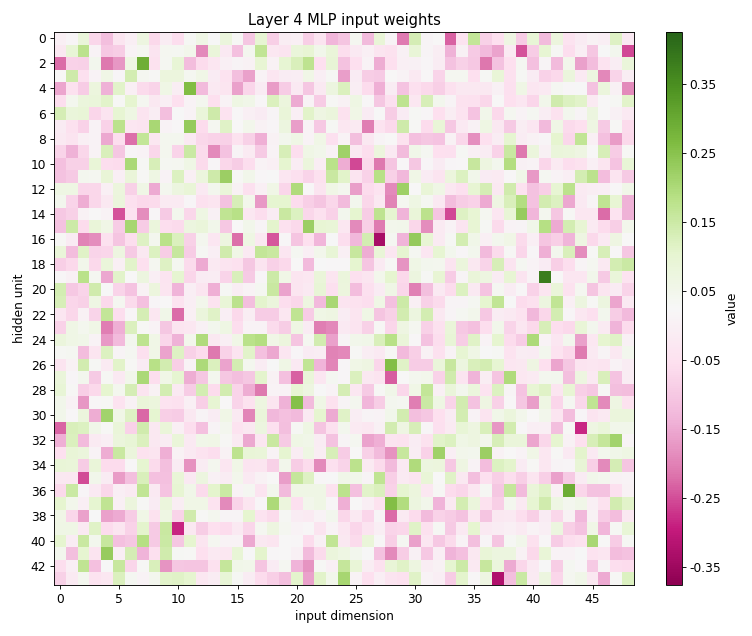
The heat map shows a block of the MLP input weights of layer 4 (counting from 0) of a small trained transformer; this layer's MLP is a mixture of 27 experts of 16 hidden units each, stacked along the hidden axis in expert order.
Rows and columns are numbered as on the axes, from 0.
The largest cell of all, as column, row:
41, 19
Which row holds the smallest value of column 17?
28
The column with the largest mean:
7
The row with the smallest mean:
38
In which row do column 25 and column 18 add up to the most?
17
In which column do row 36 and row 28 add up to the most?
43
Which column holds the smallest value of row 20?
30
